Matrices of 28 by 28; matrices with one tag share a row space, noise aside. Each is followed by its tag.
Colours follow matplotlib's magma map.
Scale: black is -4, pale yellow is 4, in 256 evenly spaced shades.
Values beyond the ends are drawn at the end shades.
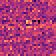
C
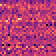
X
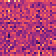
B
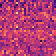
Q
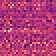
C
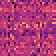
B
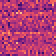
X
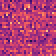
C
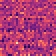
Q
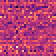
Q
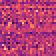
X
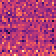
X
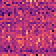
X
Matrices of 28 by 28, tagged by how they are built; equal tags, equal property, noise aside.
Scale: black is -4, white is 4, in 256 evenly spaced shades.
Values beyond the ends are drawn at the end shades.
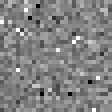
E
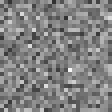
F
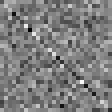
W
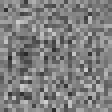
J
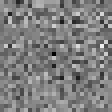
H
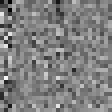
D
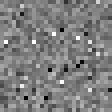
E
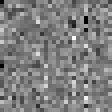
D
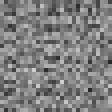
J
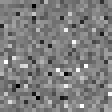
E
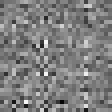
H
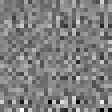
H
